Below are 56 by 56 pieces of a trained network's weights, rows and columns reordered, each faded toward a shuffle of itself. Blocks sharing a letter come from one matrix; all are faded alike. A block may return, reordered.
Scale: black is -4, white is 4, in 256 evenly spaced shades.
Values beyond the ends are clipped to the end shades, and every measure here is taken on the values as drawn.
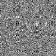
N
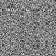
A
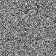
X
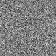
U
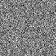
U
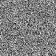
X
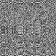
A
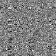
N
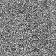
X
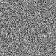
U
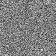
X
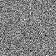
U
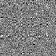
N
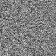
X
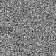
A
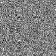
A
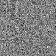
U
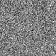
X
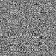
A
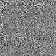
N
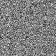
X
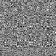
N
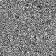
U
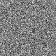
X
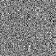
N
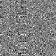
N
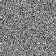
U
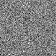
U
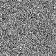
X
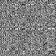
A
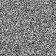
U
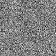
U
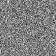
X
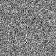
U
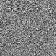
U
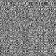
A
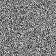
X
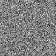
X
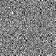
N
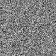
X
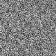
X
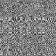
A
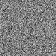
X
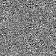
N
